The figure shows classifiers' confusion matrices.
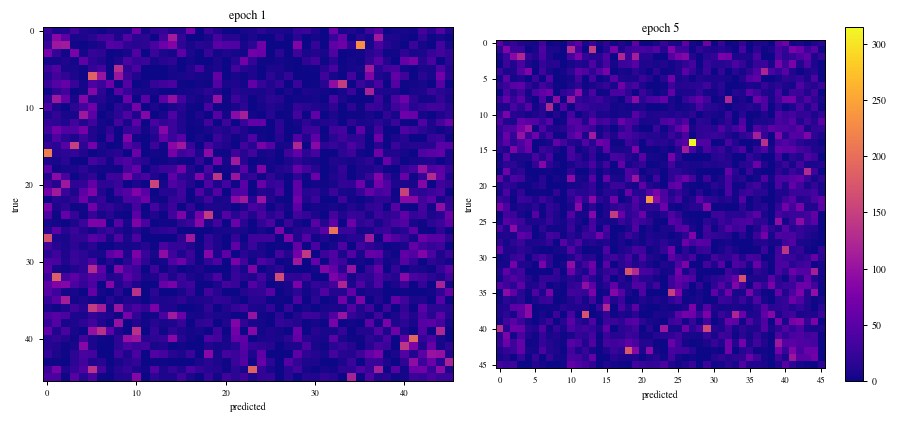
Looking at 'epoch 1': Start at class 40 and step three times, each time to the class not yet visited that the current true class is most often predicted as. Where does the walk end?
22
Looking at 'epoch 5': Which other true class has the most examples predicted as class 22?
21
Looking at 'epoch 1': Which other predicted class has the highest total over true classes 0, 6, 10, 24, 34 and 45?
5
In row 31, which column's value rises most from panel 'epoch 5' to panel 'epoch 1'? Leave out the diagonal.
5
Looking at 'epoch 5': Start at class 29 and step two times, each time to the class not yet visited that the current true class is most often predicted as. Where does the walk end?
0
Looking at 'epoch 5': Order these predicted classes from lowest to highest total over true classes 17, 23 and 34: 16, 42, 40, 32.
32, 16, 40, 42
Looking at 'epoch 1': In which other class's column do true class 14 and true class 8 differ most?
36
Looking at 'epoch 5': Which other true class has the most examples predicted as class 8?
14
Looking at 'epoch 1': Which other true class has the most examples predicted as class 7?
33
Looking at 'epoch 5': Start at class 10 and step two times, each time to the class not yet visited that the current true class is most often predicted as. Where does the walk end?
13
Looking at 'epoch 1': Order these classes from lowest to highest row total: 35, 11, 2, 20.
35, 11, 20, 2
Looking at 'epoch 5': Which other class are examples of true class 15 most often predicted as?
26
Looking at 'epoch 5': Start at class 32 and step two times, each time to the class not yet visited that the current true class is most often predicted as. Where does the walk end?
43
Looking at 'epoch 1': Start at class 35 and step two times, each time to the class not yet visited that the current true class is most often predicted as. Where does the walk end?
1
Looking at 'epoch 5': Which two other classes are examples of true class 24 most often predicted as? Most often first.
16, 13
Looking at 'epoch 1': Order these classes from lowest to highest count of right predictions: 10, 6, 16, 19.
16, 10, 6, 19
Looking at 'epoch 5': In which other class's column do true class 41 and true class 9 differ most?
7
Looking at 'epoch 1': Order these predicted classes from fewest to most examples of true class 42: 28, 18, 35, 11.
11, 35, 28, 18
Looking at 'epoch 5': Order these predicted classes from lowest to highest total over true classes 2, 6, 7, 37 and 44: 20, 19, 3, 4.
20, 4, 19, 3
